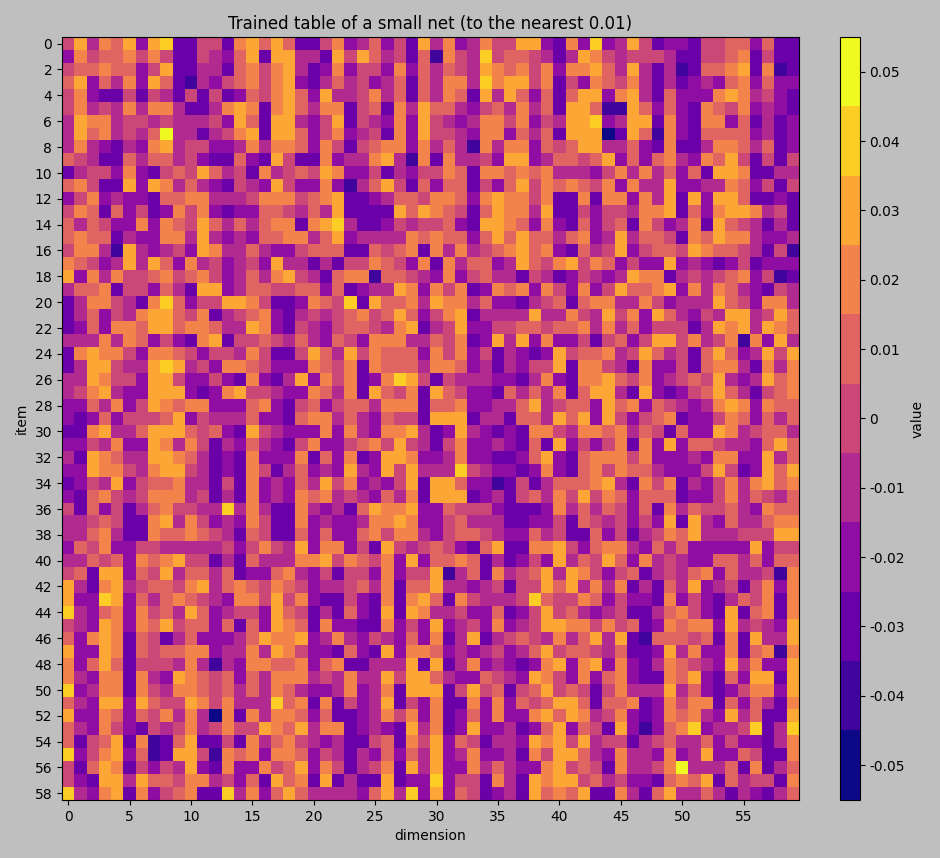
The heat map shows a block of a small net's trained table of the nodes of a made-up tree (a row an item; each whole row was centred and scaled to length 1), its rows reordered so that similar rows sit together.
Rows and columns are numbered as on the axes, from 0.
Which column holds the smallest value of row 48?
12
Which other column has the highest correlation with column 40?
59
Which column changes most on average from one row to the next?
41
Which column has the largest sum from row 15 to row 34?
8
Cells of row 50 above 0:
27
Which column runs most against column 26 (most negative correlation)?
22
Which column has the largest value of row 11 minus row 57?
37
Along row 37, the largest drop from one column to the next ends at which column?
50
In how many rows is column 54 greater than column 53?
33
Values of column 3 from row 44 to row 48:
0.01 0.03 0.03 0.03 0.03
